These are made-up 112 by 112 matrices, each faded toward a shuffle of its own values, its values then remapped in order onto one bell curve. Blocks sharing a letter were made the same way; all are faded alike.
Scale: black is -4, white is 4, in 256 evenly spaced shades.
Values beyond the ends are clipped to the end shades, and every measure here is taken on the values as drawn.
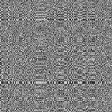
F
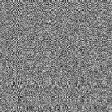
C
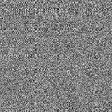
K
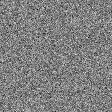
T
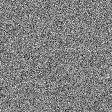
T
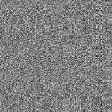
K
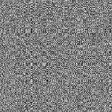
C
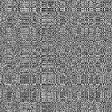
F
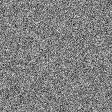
T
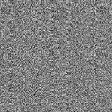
K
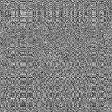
F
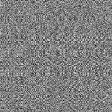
C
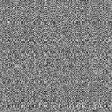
C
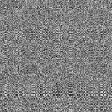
C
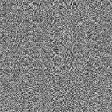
K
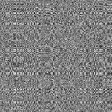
F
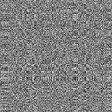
C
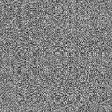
K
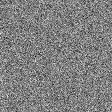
T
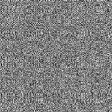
K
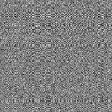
F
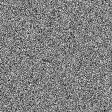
T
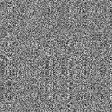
K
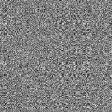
K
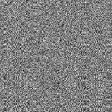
K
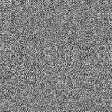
K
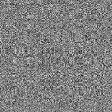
K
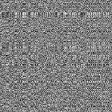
C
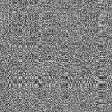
C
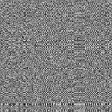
F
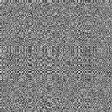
F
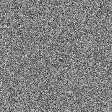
T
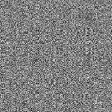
K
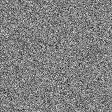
T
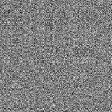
K
